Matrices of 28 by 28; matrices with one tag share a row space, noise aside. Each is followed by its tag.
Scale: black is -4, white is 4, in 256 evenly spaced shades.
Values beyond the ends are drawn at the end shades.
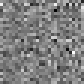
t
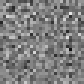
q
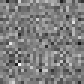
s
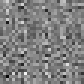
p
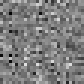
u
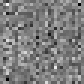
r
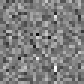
r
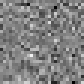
t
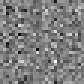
r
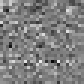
u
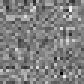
q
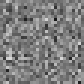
r
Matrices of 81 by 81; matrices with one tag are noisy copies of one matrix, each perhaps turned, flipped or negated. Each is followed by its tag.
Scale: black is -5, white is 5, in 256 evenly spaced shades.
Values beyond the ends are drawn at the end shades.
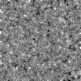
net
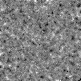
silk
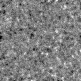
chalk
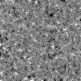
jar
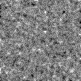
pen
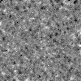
silk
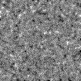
net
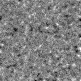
jar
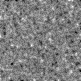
pen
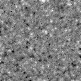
chalk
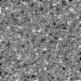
pen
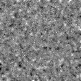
net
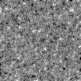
pen
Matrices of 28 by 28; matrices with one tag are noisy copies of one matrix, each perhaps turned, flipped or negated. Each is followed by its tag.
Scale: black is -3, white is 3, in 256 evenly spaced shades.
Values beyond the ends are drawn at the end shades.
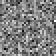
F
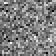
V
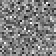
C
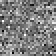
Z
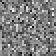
C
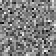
C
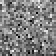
V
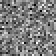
F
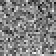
V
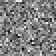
F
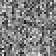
Z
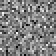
C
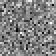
C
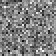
F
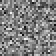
C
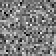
F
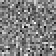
C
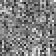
Z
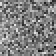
V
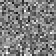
C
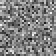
C
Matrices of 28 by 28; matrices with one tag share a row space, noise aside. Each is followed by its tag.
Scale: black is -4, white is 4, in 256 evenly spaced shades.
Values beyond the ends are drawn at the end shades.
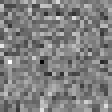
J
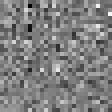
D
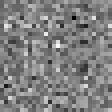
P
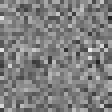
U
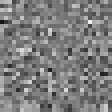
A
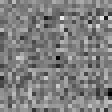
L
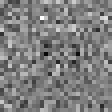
J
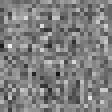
J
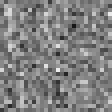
P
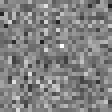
D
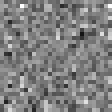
P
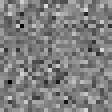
P
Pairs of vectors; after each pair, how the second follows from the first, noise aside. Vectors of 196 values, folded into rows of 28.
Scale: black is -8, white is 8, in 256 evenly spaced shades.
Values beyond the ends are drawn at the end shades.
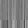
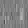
wrapped around, partly zeroed.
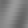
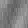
negated.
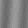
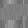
wrapped around, partly zeroed.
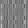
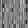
reversed, negated, scaled up.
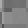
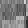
reversed, negated, scaled up.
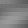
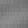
shrunk.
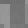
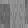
negated.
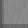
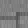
wrapped around, partly zeroed.
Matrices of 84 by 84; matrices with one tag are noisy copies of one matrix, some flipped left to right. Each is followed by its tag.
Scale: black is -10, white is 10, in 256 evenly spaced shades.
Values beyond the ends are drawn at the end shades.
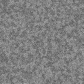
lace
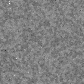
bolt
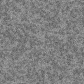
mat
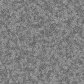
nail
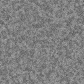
nail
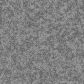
mat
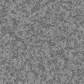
nail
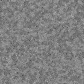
mat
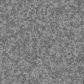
lace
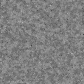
mat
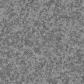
bolt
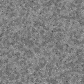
bolt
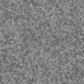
bolt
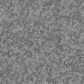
bolt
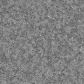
lace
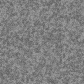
bolt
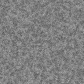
nail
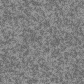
bolt
